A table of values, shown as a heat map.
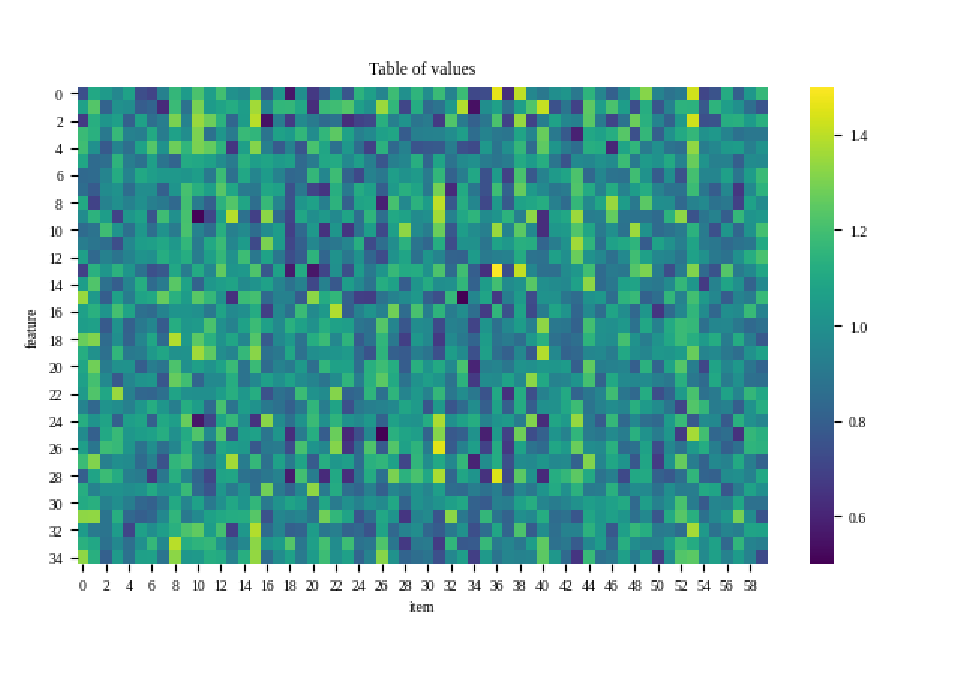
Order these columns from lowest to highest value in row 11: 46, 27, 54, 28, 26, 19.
19, 26, 54, 27, 46, 28
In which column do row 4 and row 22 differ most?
46
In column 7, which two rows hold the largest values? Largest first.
15, 9
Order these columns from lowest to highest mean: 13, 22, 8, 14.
13, 14, 22, 8
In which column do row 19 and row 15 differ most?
33
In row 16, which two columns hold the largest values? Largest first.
22, 27
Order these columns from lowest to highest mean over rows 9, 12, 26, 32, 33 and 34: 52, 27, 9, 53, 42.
42, 27, 52, 53, 9
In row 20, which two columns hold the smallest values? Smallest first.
34, 54
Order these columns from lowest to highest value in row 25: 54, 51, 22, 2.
51, 2, 54, 22
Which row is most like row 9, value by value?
24
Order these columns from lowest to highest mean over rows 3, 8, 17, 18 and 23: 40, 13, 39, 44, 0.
39, 13, 44, 0, 40
